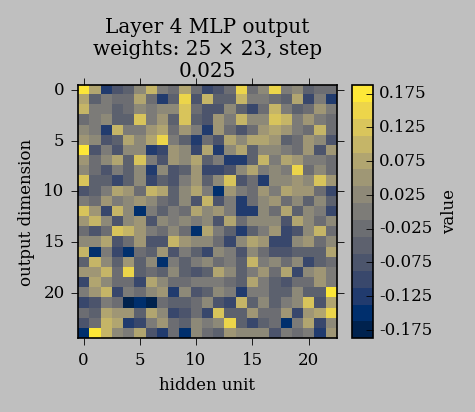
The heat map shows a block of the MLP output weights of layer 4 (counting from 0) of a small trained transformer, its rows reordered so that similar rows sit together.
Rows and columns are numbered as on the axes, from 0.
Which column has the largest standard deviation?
0
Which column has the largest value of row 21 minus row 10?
22
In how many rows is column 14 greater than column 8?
10
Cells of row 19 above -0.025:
11
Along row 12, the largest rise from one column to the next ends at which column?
3
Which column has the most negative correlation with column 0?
2
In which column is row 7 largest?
5
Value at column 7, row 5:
0.15
